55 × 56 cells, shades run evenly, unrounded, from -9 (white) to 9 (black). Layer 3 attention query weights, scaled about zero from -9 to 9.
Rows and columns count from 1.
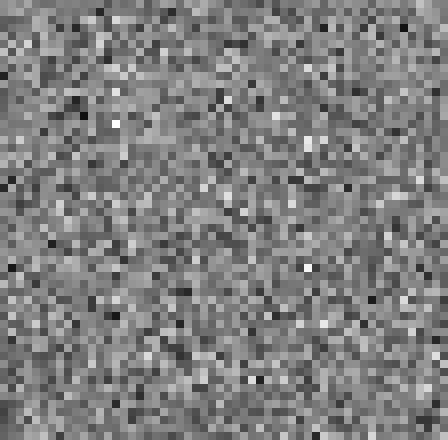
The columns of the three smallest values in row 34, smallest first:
39, 15, 5
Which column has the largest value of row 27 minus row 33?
9
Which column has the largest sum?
23
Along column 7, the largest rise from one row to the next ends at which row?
31
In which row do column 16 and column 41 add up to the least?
41
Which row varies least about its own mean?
1
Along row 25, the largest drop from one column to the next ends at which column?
11
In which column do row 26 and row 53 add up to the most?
53
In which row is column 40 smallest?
54
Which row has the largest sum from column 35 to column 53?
2
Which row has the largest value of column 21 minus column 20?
43
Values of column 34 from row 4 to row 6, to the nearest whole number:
1 -4 -3
